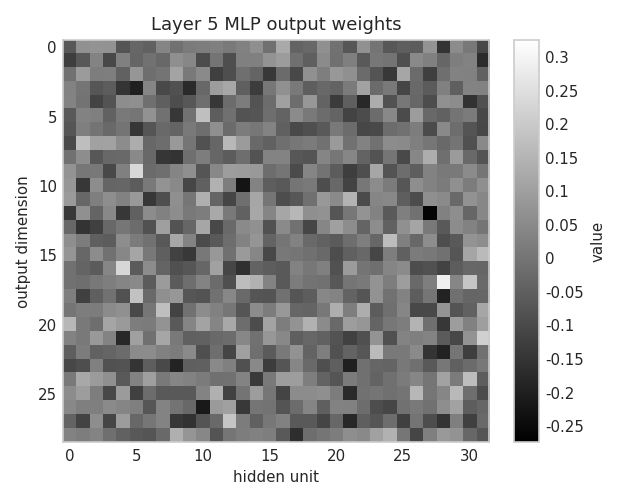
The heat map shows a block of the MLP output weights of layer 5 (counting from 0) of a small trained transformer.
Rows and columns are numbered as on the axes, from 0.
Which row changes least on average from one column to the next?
6
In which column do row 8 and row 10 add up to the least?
13
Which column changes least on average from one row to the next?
19
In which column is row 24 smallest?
14
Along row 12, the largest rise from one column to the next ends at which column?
28
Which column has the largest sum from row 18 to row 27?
7
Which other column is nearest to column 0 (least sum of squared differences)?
18
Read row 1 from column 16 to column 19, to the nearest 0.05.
0.1 0 -0.05 0.05
